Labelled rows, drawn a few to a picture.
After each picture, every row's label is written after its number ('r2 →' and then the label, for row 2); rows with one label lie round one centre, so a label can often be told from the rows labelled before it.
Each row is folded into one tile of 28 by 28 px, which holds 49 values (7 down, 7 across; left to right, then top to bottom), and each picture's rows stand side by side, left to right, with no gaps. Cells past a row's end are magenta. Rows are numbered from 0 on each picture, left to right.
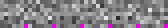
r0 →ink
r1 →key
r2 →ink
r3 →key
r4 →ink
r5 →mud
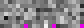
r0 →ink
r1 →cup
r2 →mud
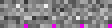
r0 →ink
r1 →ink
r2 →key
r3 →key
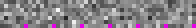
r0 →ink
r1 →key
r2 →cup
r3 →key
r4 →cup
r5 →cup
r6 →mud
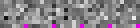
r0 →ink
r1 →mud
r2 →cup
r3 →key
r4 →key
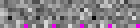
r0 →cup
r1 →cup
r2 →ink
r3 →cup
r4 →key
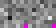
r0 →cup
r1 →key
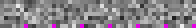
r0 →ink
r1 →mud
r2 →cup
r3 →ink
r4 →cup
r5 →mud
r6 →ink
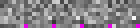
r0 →mud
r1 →key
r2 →key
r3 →mud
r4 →key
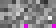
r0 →ink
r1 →key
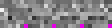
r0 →cup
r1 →ink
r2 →ink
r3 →ink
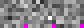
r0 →cup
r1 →key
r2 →mud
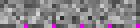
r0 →mud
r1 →mud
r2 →ink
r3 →ink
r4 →mud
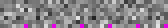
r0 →ink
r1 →cup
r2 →key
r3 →cup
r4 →key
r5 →cup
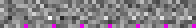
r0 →cup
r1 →key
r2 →ink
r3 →key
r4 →key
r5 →key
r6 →key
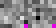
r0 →mud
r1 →cup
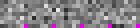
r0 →mud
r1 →ink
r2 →cup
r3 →key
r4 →mud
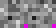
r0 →cup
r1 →ink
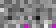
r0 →cup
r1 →cup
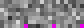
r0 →cup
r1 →mud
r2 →key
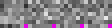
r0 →mud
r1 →key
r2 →key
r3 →key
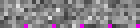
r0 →ink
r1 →key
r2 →cup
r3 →mud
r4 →mud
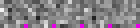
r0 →cup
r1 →cup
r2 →mud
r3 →cup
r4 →mud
